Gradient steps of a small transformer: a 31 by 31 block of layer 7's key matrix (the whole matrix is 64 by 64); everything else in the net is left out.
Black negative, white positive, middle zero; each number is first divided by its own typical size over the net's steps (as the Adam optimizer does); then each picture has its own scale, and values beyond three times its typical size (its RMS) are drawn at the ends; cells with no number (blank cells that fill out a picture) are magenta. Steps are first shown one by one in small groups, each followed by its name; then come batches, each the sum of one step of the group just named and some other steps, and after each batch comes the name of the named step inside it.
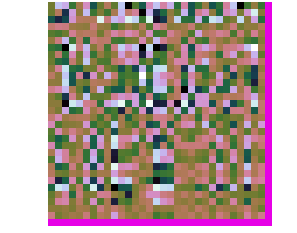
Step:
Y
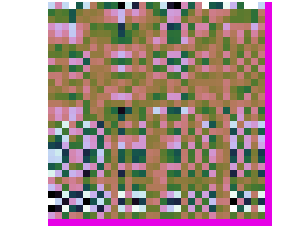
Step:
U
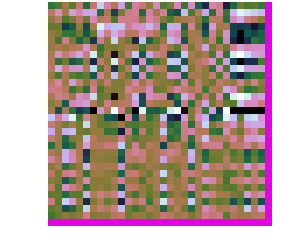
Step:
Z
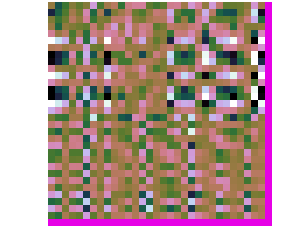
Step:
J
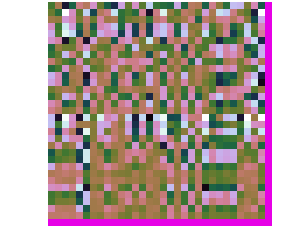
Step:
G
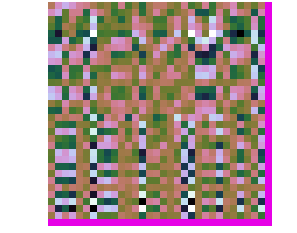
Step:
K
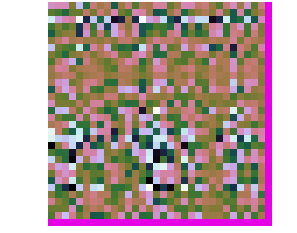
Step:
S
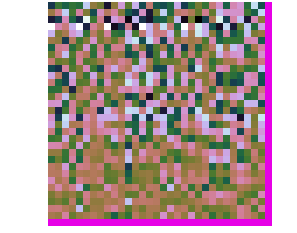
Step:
G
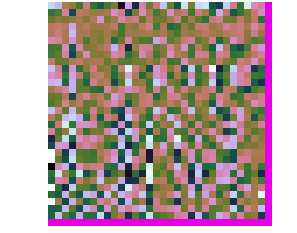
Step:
U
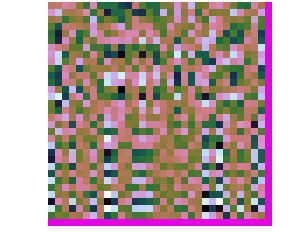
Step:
K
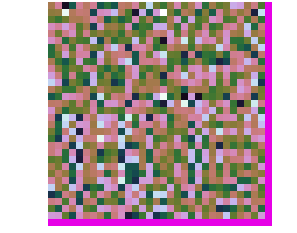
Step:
G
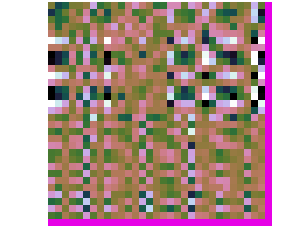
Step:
J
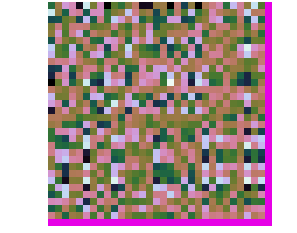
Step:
U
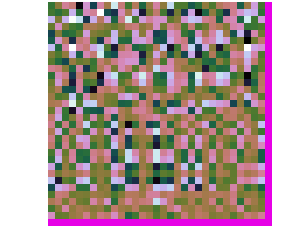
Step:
Y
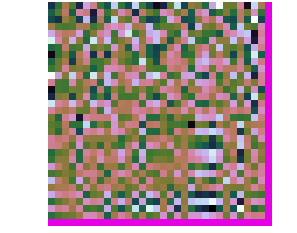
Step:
J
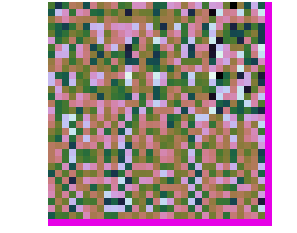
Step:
Z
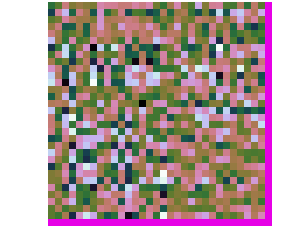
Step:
Z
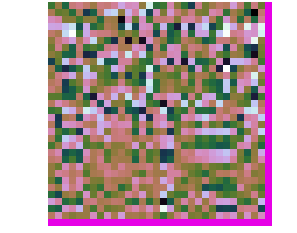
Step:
G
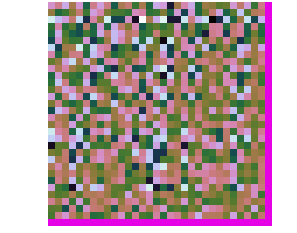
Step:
S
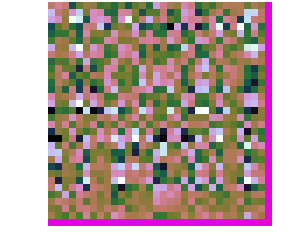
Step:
Y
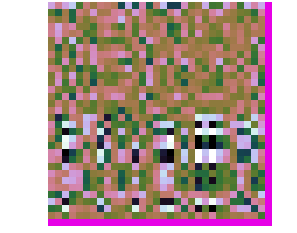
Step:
U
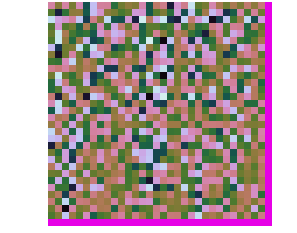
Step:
S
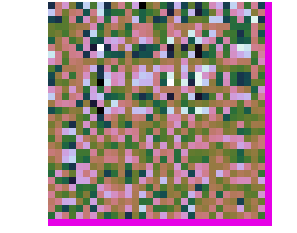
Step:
K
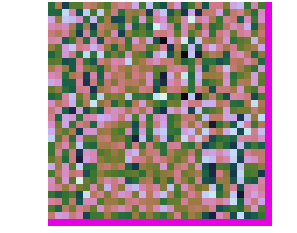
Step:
G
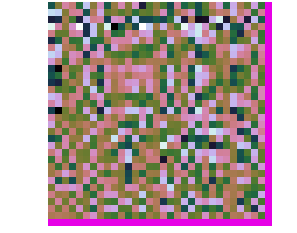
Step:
K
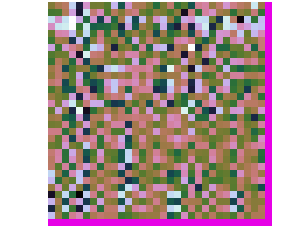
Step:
U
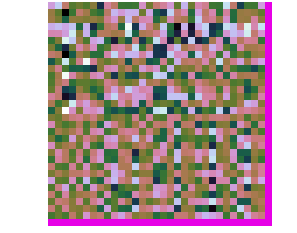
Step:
Y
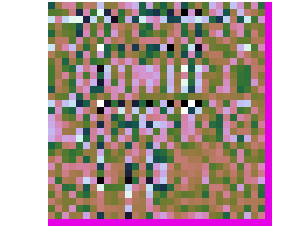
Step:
S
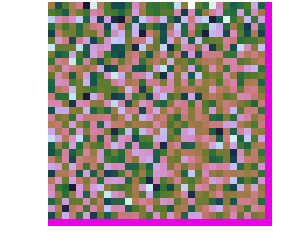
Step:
S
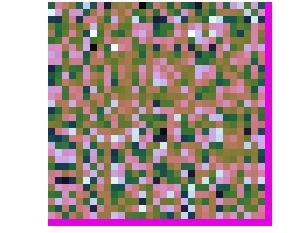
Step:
K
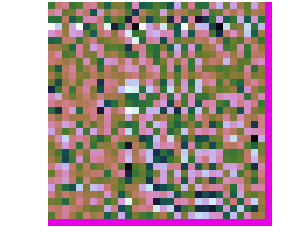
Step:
S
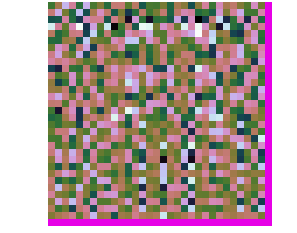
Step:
K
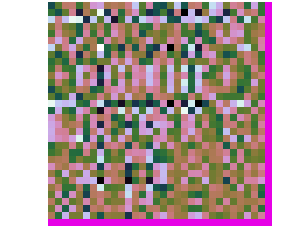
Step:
S
